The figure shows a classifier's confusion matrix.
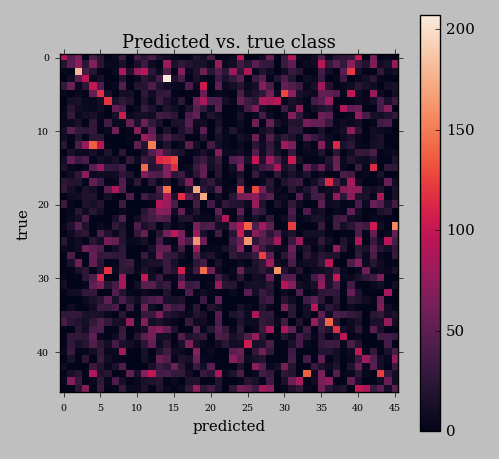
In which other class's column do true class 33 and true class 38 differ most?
26
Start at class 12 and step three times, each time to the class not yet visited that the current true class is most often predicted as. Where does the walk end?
16
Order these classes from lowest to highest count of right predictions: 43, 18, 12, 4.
4, 43, 12, 18
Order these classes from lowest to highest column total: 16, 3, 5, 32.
32, 3, 16, 5
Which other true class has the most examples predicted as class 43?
19
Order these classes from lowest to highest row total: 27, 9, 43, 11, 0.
11, 9, 27, 0, 43
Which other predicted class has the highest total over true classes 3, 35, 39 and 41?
14
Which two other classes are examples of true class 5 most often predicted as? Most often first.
30, 39
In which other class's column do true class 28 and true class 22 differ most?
36
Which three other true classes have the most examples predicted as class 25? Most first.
23, 39, 2
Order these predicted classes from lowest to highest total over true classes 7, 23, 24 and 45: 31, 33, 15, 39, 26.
33, 39, 15, 31, 26
